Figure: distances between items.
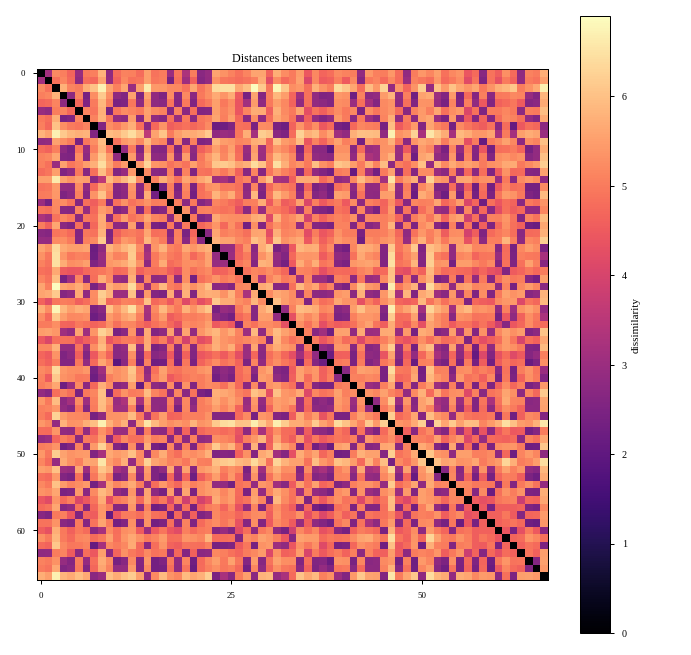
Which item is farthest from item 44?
8
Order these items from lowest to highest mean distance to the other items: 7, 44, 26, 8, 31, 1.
44, 7, 1, 26, 31, 8
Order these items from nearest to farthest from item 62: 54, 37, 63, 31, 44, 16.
54, 31, 37, 63, 44, 16
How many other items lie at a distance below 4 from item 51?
3
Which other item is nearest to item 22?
42
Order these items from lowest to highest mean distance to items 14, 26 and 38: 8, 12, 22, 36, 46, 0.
36, 8, 0, 22, 12, 46
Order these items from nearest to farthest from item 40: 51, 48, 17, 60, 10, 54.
60, 54, 17, 48, 10, 51
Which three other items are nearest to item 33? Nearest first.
26, 61, 60
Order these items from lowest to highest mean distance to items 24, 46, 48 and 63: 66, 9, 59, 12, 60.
9, 60, 12, 59, 66
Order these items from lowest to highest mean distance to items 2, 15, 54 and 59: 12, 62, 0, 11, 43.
11, 43, 62, 12, 0
